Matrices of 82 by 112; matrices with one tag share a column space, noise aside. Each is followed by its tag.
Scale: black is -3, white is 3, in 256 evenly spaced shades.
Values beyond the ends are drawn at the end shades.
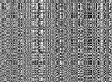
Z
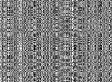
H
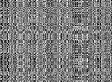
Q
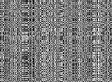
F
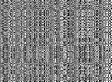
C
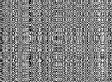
F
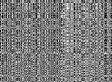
Z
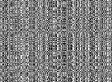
H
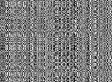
H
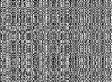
Q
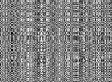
F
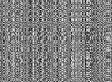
F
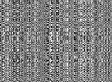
F
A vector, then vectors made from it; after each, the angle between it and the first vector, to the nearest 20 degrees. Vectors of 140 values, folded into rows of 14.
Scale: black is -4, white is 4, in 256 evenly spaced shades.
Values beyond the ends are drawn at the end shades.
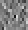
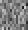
120 degrees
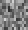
120 degrees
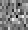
100 degrees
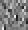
160 degrees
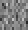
140 degrees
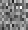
80 degrees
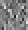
20 degrees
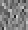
20 degrees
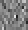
160 degrees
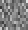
80 degrees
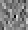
20 degrees
